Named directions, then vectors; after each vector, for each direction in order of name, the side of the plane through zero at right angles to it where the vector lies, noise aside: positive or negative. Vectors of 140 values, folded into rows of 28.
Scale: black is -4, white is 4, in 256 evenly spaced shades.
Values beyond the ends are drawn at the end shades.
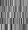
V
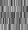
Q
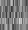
negative, negative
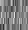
negative, negative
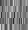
positive, positive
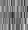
positive, negative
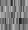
positive, positive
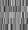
negative, positive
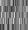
negative, negative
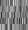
positive, positive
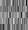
negative, negative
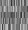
positive, negative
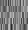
negative, positive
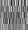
positive, negative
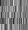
positive, positive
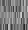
negative, positive
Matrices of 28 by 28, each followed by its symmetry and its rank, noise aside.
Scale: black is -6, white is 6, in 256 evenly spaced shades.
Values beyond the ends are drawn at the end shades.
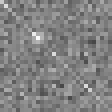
symmetric, rank eight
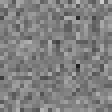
no symmetry, rank six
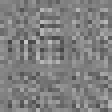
antisymmetric, rank four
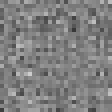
antisymmetric, rank four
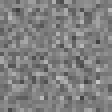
antisymmetric, rank six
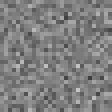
antisymmetric, rank eight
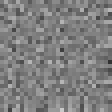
antisymmetric, rank four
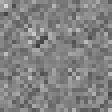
symmetric, rank eight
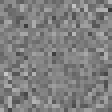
symmetric, rank six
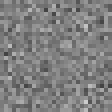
antisymmetric, rank six
